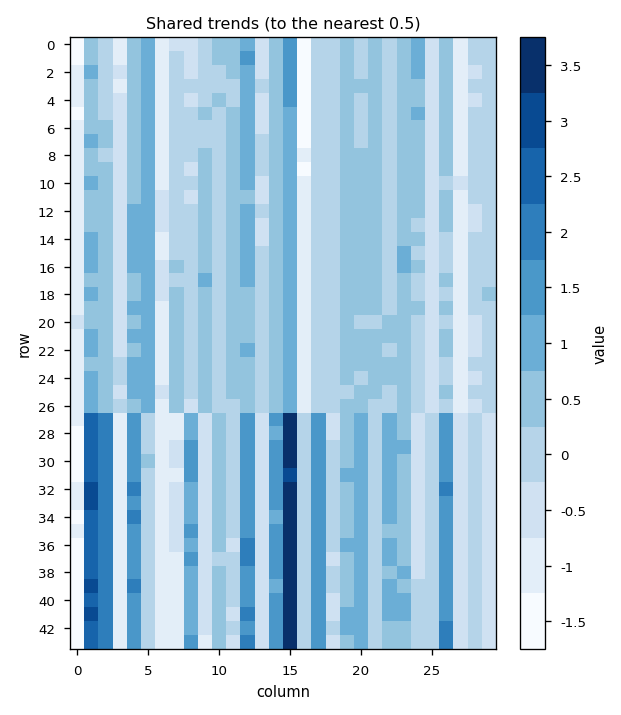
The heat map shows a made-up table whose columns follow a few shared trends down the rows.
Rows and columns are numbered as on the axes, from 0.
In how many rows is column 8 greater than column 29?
17
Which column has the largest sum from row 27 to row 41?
15
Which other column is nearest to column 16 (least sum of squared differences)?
27
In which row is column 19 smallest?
25
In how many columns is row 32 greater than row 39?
4
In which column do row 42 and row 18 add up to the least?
0
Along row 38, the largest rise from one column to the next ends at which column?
1
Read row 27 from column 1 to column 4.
2.5 2 -1 1.5
